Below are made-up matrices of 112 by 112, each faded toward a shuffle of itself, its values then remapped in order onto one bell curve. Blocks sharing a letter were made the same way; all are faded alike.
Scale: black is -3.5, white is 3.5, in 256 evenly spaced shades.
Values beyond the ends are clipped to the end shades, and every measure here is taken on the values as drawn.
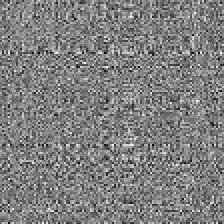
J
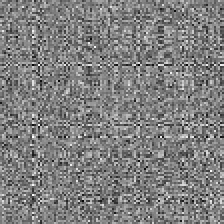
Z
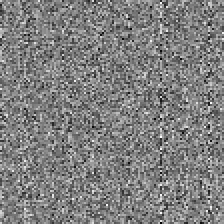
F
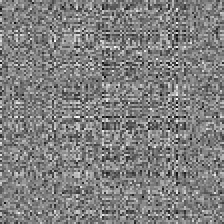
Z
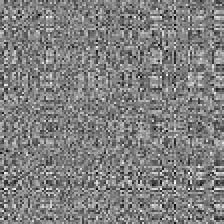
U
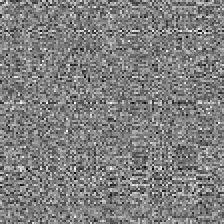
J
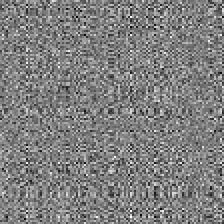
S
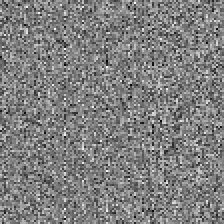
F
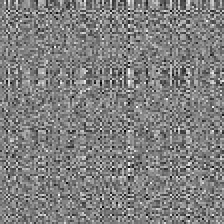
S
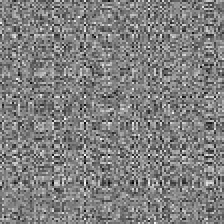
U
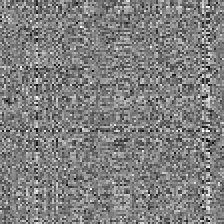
Z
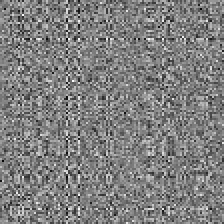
Z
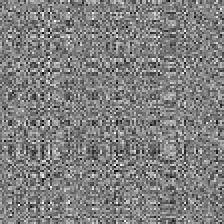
U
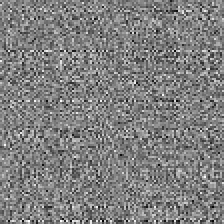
J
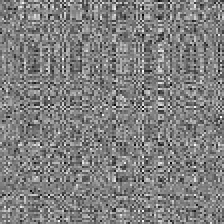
S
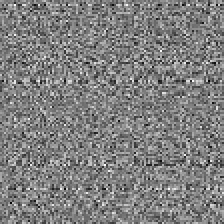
J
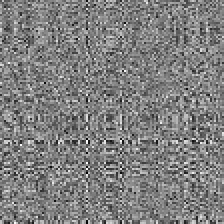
Z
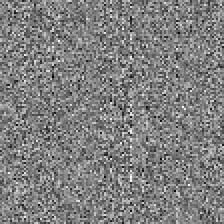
F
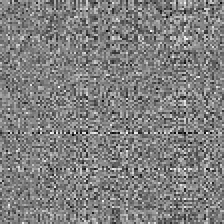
Z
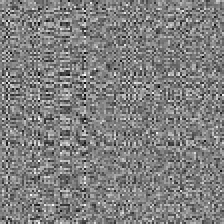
U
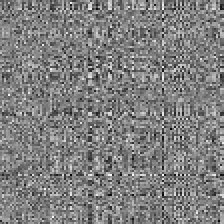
Z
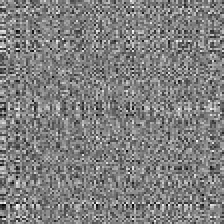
U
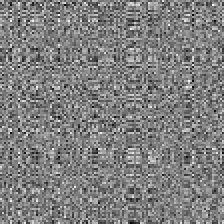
U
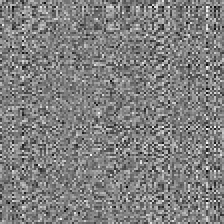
Z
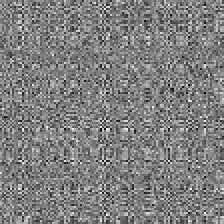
S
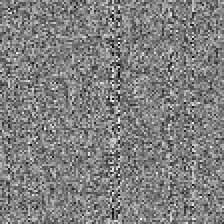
F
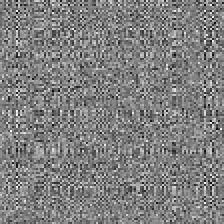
S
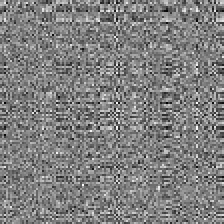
U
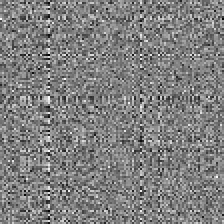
Z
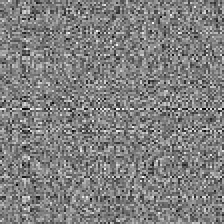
J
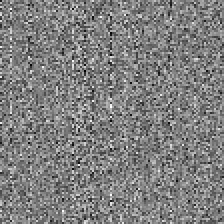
F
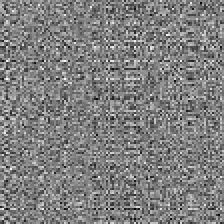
Z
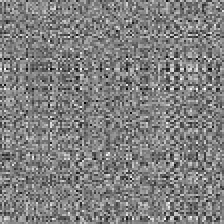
U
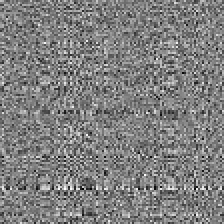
Z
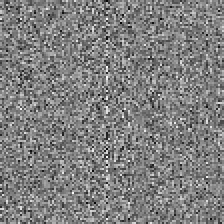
F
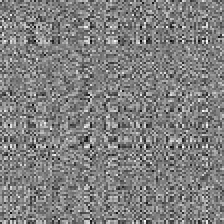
U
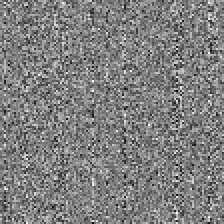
F
